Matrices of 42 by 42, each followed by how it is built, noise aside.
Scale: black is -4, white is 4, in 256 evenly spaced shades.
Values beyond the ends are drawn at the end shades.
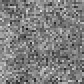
smooth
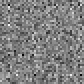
low rank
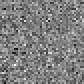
low rank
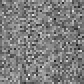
repeating rows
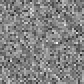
Toeplitz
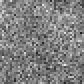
smooth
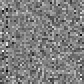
uneven columns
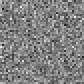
repeating rows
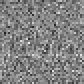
repeating columns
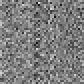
repeating rows
